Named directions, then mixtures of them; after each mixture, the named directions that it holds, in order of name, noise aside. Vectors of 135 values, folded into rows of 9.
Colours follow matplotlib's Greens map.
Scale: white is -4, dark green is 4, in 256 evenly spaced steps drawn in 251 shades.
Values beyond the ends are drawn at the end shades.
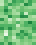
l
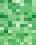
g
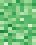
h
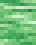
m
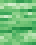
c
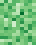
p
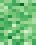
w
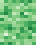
c, l, p.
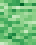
h, m, w.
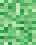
h, p.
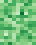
l, p.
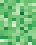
p.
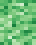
w.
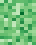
p.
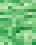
c, l, w.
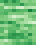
m.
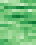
m.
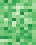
m, p.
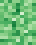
p.
